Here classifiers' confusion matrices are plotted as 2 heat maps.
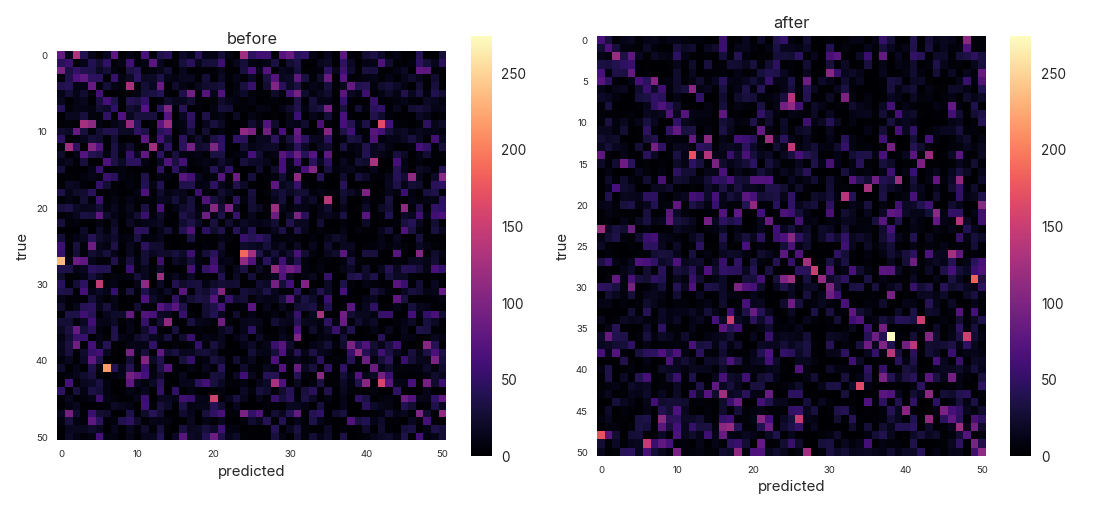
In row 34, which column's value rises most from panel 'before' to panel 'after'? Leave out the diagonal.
17
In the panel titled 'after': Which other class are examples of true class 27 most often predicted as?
41
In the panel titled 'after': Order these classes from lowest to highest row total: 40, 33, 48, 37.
40, 33, 48, 37
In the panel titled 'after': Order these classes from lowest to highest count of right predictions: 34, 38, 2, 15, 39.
39, 34, 15, 2, 38
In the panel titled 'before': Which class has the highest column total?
31
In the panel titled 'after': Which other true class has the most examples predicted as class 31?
2
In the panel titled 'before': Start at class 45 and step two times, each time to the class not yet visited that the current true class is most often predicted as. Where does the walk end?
28
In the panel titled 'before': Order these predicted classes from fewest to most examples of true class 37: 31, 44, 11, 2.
44, 11, 2, 31
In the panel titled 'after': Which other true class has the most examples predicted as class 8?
46
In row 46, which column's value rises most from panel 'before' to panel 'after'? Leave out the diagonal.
26
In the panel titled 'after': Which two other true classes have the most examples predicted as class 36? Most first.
17, 38
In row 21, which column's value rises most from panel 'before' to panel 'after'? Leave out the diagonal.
44
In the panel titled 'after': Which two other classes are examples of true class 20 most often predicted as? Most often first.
50, 10
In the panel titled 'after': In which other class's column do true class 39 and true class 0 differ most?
48
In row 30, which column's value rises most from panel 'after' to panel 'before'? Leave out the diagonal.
5
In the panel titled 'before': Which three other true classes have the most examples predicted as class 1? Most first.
12, 47, 43
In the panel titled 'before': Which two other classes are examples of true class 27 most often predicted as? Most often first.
0, 24
